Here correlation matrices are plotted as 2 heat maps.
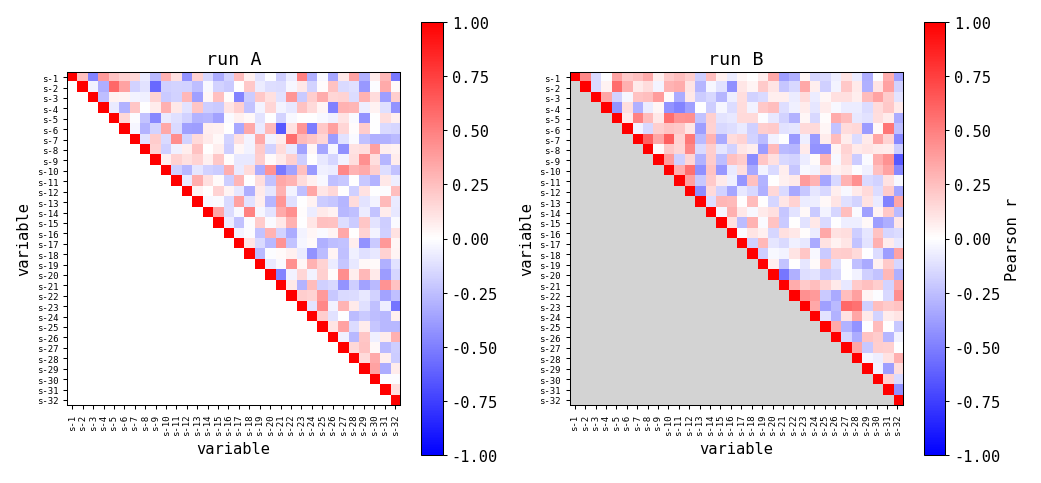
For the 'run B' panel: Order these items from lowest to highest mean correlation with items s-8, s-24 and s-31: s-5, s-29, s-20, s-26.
s-26, s-29, s-5, s-20
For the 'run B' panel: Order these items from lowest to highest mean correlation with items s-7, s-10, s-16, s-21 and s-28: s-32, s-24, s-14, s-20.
s-20, s-32, s-24, s-14
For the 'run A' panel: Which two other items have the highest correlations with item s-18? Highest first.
s-14, s-6
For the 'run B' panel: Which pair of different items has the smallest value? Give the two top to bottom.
s-9, s-32
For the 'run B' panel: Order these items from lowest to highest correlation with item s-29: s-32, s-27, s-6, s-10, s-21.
s-6, s-27, s-10, s-32, s-21
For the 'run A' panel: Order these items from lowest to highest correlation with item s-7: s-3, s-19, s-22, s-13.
s-3, s-13, s-19, s-22
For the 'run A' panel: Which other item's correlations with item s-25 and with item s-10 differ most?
s-22
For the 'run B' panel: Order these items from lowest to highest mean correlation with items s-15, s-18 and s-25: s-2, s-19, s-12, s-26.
s-12, s-2, s-19, s-26
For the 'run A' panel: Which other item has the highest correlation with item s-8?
s-30
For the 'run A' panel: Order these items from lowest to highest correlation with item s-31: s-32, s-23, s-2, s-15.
s-15, s-23, s-32, s-2
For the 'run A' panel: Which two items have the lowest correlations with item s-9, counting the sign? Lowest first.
s-2, s-5
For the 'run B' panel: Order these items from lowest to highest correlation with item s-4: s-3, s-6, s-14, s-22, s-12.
s-12, s-14, s-22, s-6, s-3
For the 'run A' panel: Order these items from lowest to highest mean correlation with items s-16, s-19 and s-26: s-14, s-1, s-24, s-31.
s-1, s-31, s-14, s-24
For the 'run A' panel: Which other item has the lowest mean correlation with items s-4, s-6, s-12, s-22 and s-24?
s-31
